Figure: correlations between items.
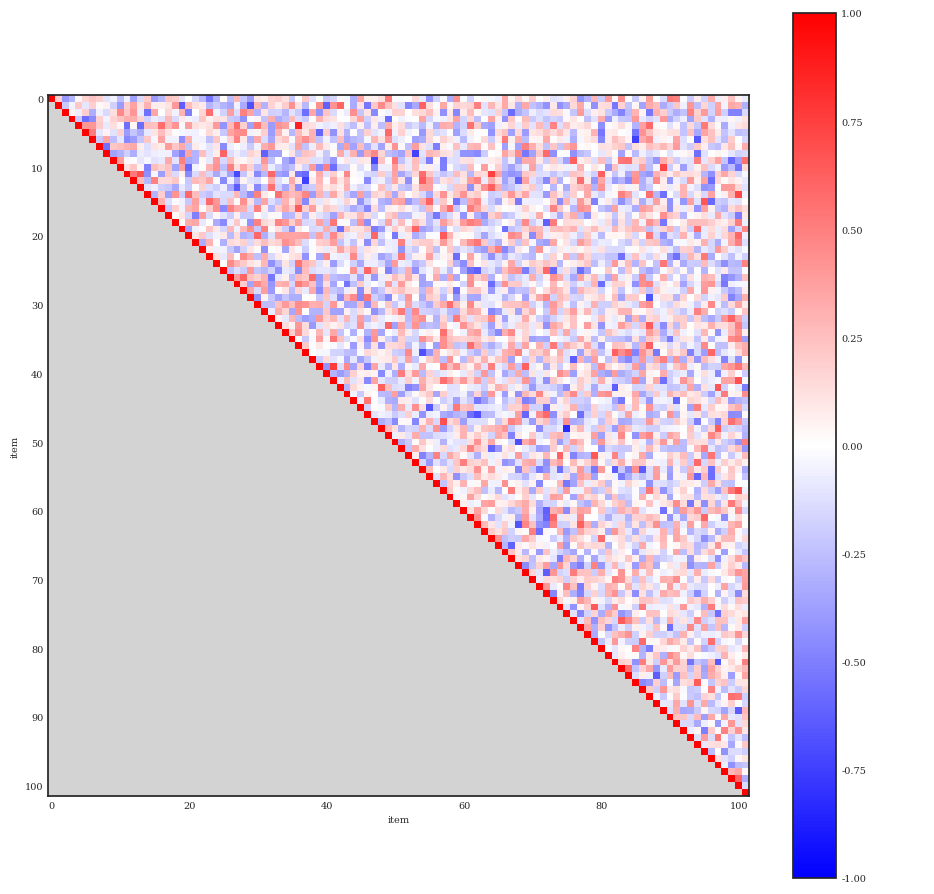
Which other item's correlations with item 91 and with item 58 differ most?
0
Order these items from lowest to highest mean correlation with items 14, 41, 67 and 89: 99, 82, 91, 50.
50, 91, 82, 99
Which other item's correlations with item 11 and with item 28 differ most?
64
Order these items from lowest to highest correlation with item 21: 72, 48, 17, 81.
17, 72, 48, 81
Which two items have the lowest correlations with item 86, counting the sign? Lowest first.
54, 85
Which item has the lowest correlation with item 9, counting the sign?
47
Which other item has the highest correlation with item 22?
65
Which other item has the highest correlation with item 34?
57
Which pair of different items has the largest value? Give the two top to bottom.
4, 36
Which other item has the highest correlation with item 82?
37
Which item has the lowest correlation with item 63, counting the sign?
71
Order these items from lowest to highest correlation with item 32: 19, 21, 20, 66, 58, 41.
66, 58, 20, 19, 21, 41
